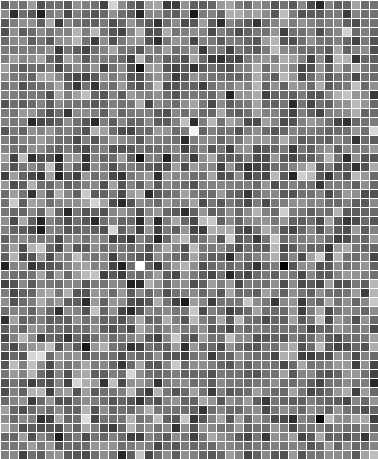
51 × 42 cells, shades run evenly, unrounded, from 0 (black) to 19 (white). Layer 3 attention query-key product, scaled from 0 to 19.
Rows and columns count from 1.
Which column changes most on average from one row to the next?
16
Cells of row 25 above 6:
32
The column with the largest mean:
38
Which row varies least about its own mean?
50
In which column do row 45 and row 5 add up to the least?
18
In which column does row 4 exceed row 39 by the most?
39
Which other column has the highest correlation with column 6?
42
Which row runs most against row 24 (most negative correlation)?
30
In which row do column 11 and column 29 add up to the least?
14
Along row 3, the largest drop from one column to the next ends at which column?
7
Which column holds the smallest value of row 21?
36
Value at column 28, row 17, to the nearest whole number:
11
